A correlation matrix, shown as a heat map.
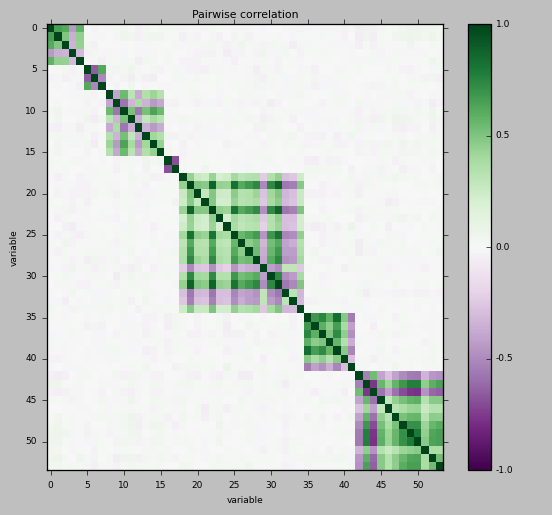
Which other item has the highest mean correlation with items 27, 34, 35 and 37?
39
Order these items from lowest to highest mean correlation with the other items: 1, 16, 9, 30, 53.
9, 16, 1, 53, 30
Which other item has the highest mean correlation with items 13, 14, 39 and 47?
10
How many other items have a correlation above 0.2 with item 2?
3
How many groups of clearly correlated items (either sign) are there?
7
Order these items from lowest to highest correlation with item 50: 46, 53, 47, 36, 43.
36, 46, 47, 53, 43
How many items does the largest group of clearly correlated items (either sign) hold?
17
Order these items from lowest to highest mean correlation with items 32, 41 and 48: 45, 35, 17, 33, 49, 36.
35, 36, 17, 33, 45, 49
